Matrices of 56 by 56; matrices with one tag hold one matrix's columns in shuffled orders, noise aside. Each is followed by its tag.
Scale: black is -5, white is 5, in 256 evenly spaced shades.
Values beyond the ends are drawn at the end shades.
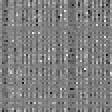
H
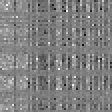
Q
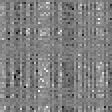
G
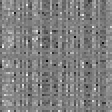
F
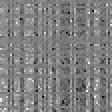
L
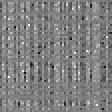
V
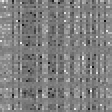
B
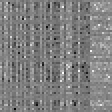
V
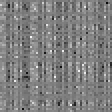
V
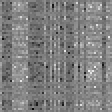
V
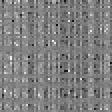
B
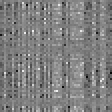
G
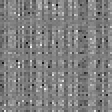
F
